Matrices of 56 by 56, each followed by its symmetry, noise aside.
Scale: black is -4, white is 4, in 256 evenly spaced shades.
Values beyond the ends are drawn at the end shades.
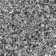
symmetric.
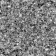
same after a half turn.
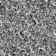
same after a half turn.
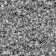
same after a half turn.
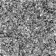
symmetric across the other diagonal.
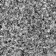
no symmetry.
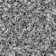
symmetric.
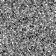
same after a half turn.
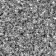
symmetric across the other diagonal.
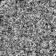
symmetric.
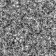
symmetric across the other diagonal.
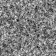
same after a half turn.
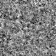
antisymmetric.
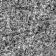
antisymmetric.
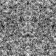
mirrored left to right.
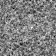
same after a half turn.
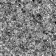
symmetric across the other diagonal.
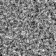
antisymmetric.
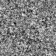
antisymmetric.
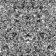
mirrored left to right.
